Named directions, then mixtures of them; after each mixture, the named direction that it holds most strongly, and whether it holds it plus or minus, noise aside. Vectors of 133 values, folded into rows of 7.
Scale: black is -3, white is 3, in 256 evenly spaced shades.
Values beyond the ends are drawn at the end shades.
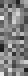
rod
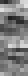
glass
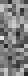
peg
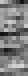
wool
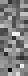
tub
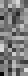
rod, minus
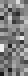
rod, minus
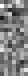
rod, minus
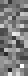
tub, plus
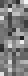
rod, plus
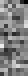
wool, plus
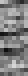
wool, plus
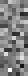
tub, minus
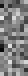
rod, plus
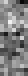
wool, plus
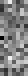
peg, minus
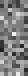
rod, plus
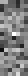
tub, plus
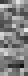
wool, minus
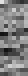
wool, plus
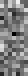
rod, minus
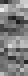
glass, plus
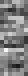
wool, minus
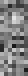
rod, plus
